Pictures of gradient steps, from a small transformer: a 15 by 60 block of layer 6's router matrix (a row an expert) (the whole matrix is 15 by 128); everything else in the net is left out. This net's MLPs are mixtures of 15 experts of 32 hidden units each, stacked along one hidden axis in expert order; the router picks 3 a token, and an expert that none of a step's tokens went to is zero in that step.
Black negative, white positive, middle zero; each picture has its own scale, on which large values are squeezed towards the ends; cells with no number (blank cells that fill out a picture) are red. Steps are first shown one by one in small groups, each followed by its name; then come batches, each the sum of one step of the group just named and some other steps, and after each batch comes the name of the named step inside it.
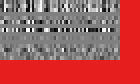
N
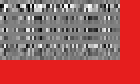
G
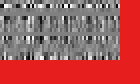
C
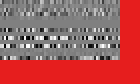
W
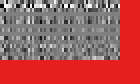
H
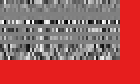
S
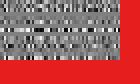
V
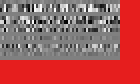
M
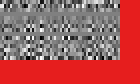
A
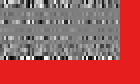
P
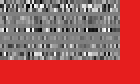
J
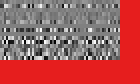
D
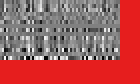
N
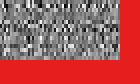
J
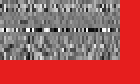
N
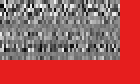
H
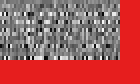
S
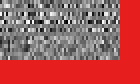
S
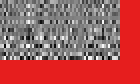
W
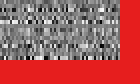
S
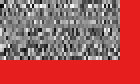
G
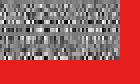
S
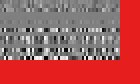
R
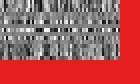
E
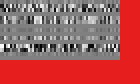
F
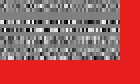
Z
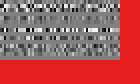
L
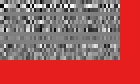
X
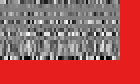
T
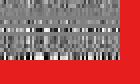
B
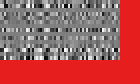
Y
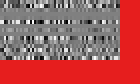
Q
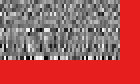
B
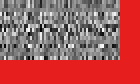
Y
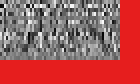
X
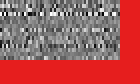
L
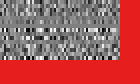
L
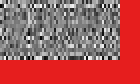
X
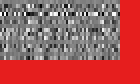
Y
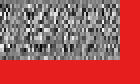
F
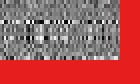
Q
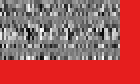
E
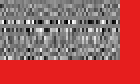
Z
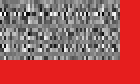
Y
